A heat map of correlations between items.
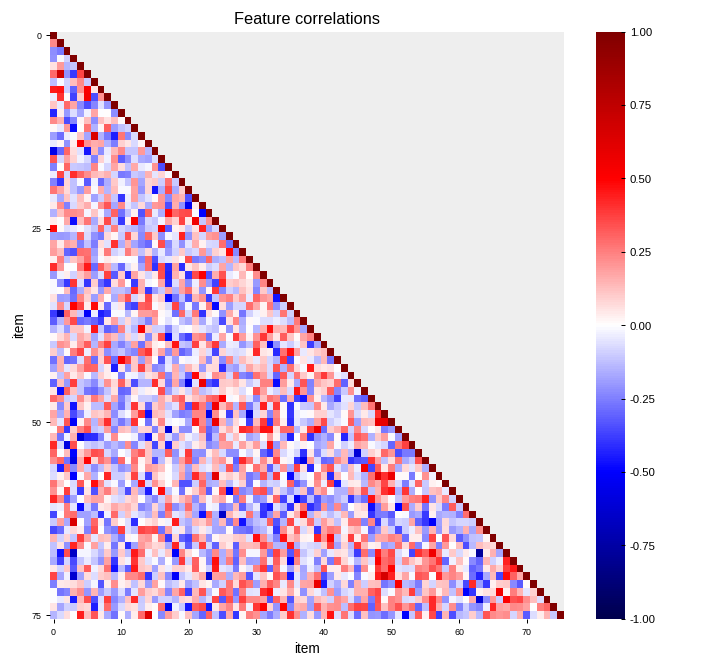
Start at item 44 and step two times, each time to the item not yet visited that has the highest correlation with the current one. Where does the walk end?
24
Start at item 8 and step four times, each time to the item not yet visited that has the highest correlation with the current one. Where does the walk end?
0
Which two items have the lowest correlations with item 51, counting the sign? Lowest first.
17, 61
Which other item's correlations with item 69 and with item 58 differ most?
68
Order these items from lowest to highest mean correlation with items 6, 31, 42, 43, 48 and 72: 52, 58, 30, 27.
27, 52, 30, 58
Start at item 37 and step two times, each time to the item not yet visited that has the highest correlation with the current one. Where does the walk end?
71
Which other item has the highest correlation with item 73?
67
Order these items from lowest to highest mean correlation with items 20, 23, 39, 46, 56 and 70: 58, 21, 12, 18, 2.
18, 58, 21, 12, 2
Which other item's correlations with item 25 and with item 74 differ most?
47
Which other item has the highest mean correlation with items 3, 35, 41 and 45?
66
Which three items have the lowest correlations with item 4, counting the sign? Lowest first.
52, 61, 59
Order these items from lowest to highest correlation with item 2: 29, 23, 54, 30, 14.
14, 29, 30, 54, 23
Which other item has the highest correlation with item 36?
46
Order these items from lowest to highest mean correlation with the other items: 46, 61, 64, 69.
61, 64, 46, 69
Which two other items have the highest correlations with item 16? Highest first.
25, 59
